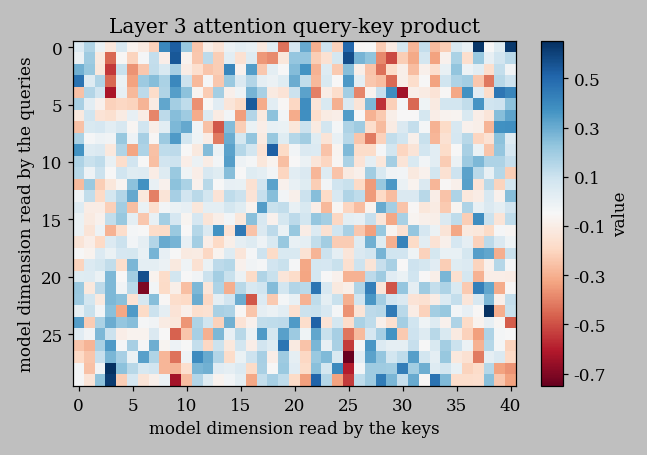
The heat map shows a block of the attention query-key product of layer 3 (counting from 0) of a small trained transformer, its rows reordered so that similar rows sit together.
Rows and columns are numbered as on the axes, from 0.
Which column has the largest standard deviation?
25
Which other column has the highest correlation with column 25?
9
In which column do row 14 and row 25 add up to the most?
17
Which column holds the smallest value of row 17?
29
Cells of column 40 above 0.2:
6
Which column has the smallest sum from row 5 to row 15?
7
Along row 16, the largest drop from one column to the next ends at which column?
16
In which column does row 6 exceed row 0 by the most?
19
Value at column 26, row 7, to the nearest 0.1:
0.2
